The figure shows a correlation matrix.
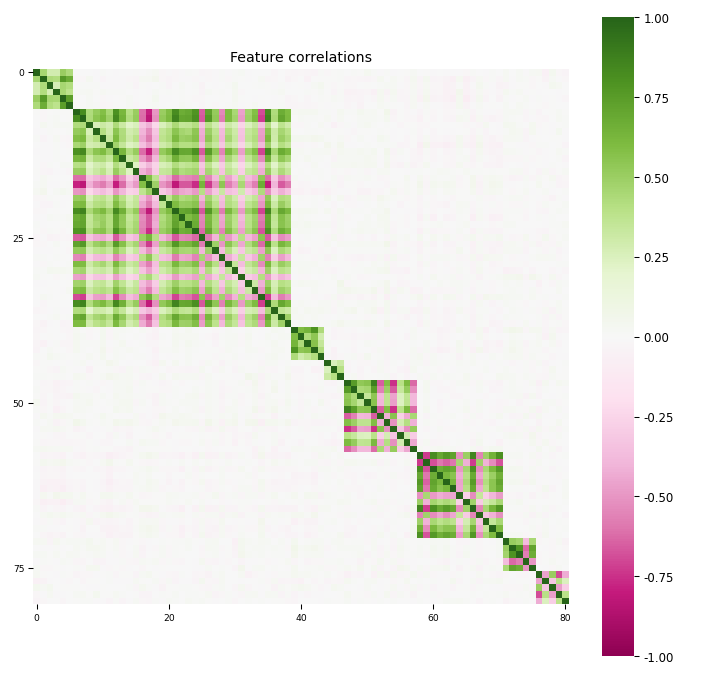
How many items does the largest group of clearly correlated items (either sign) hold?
33
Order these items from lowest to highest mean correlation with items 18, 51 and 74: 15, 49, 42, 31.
15, 42, 31, 49
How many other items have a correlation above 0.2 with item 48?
7
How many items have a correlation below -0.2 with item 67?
10
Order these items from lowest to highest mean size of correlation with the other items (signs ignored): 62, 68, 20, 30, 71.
71, 68, 62, 30, 20
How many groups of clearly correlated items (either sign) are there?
8
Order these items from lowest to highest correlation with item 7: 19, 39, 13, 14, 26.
39, 14, 19, 13, 26
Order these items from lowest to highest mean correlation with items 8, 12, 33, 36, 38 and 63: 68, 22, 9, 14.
68, 14, 9, 22
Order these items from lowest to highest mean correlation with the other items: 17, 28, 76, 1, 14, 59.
17, 28, 59, 76, 1, 14
